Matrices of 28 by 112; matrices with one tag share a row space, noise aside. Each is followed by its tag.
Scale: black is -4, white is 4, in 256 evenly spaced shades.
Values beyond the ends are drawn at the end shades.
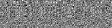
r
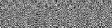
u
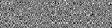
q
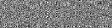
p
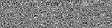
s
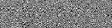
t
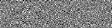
t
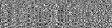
u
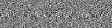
u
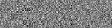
t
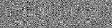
t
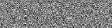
r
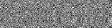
r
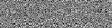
r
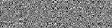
q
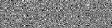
t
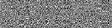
p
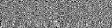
u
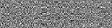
s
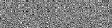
p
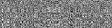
s
